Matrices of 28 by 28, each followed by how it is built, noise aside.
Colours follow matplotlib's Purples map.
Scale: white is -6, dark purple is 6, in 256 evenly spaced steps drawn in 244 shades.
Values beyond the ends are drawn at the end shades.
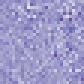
upper triangular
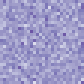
repeating rows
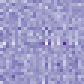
low rank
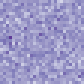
noise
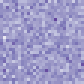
noise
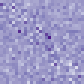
banded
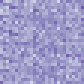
repeating rows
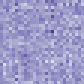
low rank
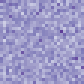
noise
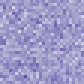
noise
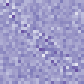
banded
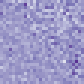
upper triangular
